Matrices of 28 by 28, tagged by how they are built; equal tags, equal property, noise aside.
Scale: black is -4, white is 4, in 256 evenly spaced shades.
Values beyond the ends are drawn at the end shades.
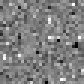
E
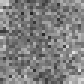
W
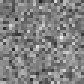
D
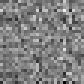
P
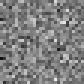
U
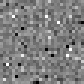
E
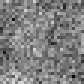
W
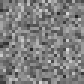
U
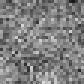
W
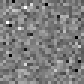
E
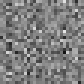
P
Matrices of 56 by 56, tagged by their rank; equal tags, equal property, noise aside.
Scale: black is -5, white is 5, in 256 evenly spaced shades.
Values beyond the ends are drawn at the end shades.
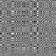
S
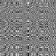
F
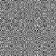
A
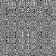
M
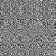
A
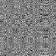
A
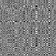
F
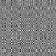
S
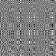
S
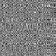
A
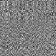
A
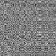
A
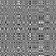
F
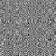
A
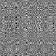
A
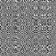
S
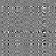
S
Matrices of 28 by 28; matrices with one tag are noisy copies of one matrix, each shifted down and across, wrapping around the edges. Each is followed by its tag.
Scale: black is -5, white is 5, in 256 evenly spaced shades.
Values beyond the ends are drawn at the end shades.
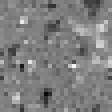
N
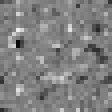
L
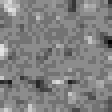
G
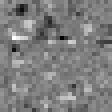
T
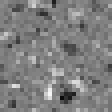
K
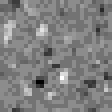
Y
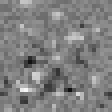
T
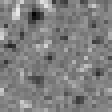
K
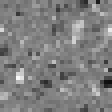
Y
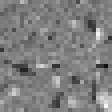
G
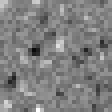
Y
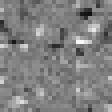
T
